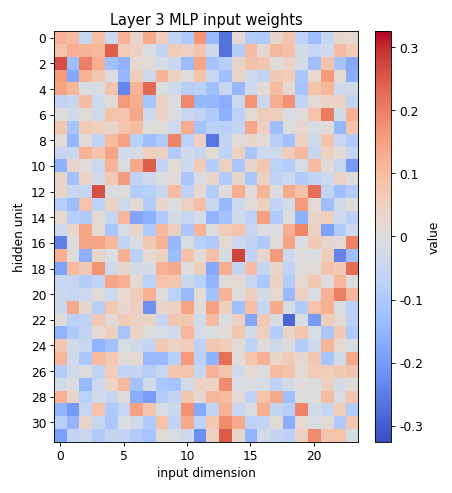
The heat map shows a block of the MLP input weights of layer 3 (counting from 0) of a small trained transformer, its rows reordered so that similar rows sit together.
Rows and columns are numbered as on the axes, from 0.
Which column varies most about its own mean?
13
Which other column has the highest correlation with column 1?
17
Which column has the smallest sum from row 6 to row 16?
12
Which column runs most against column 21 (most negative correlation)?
19
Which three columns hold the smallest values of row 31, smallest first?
11, 0, 15
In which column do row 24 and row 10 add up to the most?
7
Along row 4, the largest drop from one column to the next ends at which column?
5
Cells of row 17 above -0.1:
20
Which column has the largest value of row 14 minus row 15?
21
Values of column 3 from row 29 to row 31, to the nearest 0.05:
0.1 -0.05 -0.1
